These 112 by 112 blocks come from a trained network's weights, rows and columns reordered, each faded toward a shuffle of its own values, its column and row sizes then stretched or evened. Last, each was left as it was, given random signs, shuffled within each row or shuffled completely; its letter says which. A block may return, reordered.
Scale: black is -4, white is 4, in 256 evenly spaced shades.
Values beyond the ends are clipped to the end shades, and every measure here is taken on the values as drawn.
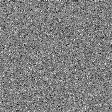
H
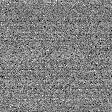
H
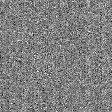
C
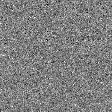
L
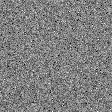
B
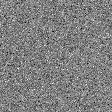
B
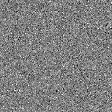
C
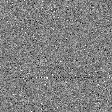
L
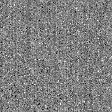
C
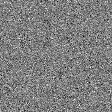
L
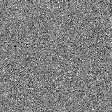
C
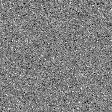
H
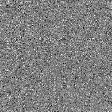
C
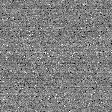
H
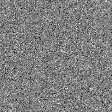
L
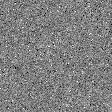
B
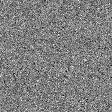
B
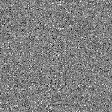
C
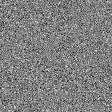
H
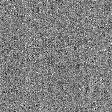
C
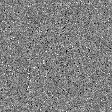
L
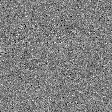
H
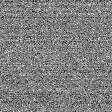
H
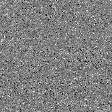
H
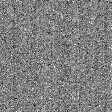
C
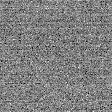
C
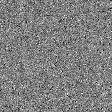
H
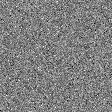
B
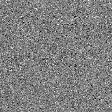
C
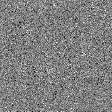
L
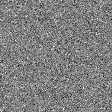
H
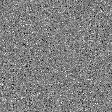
L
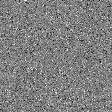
H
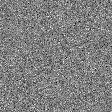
B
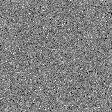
B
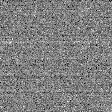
C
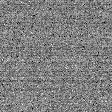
C
